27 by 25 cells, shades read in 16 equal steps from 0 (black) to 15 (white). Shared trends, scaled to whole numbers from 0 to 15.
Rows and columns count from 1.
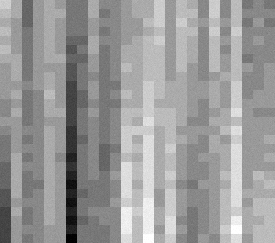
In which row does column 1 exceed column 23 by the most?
1
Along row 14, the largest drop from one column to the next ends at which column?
7
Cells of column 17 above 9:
15
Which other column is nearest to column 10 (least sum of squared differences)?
8
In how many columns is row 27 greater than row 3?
10
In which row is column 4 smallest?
21
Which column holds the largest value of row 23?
14
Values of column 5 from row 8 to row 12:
9 10 10 11 10
